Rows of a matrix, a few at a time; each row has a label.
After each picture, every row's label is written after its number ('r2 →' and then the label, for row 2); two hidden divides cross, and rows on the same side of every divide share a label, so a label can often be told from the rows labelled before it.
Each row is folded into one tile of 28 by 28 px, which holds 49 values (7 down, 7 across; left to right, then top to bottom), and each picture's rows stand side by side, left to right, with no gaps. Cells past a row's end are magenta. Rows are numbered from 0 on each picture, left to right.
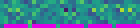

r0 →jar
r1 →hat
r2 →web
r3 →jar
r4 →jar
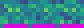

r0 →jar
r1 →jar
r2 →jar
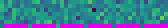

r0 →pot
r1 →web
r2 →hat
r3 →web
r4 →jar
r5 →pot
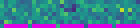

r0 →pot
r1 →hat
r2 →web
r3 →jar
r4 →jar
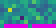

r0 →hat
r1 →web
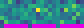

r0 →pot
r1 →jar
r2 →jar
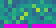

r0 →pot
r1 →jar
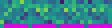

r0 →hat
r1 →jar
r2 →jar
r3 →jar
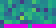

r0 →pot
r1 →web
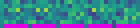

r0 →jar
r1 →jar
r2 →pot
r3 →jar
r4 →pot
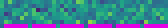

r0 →pot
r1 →web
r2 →web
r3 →pot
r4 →pot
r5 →pot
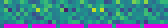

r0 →web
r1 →jar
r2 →web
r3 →jar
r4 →web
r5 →web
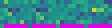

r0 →web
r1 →web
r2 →hat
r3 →jar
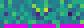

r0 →pot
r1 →jar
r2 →hat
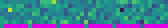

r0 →jar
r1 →hat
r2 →pot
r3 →hat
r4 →web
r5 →pot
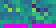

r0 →jar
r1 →web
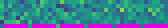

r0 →pot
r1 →hat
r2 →web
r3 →web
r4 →jar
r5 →jar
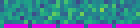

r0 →hat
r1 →pot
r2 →pot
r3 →jar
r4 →pot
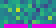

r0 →jar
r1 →pot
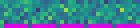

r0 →hat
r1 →pot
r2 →jar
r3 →pot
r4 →jar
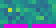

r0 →jar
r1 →web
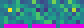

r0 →jar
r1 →web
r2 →jar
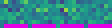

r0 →web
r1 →jar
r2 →jar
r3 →pot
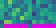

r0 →pot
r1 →pot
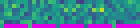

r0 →hat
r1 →hat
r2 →jar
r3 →jar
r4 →hat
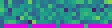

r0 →pot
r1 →pot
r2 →web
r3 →web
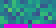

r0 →jar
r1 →pot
